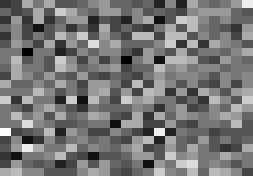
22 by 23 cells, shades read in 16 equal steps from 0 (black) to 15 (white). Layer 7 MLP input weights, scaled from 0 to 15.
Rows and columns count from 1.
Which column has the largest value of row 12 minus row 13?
19
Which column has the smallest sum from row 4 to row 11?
12
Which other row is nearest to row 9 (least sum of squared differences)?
15
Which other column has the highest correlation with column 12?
3
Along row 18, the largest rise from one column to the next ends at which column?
16
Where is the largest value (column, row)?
1, 17
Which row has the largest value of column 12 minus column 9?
20
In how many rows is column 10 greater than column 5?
11
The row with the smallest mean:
4
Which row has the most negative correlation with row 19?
7
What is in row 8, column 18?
10
